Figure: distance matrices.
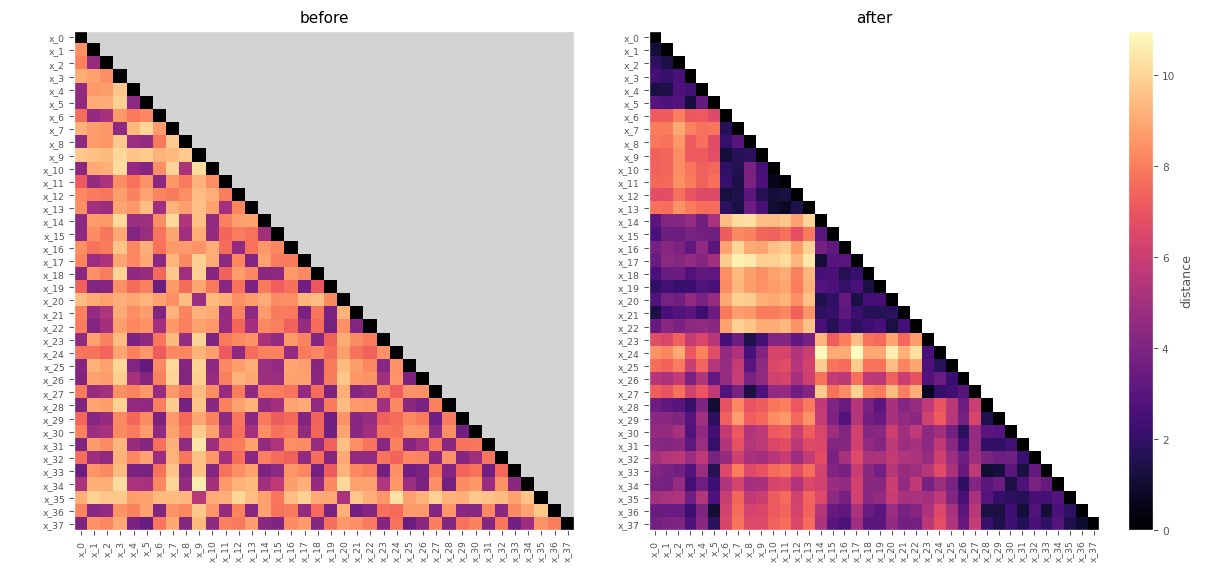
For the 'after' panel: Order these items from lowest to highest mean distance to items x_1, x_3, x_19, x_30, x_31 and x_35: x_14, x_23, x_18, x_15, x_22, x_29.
x_29, x_18, x_15, x_22, x_14, x_23
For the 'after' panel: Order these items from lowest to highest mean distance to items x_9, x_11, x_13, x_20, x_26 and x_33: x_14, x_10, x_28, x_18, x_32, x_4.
x_10, x_32, x_28, x_4, x_18, x_14
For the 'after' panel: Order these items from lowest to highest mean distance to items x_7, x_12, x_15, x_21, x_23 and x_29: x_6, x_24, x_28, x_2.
x_6, x_28, x_2, x_24
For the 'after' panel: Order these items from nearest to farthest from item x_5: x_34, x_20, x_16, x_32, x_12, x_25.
x_34, x_16, x_32, x_20, x_25, x_12
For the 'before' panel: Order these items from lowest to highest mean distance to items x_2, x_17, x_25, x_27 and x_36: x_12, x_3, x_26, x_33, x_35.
x_33, x_26, x_12, x_3, x_35
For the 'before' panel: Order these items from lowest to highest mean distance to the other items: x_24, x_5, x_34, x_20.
x_5, x_34, x_24, x_20
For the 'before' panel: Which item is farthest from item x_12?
x_35
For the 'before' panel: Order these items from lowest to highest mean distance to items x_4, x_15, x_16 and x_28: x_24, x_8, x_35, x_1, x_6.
x_8, x_24, x_6, x_1, x_35
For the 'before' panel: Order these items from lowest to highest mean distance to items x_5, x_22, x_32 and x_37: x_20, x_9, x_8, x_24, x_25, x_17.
x_25, x_8, x_17, x_24, x_20, x_9
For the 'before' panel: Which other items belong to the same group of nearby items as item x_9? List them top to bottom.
x_20, x_35
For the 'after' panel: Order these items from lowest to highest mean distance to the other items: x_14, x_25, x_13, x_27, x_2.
x_2, x_27, x_25, x_14, x_13
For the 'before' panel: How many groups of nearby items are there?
5
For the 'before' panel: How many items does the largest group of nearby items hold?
16
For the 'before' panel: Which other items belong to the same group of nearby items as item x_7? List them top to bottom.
x_3
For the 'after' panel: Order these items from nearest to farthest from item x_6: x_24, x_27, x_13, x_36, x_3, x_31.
x_13, x_27, x_24, x_31, x_36, x_3
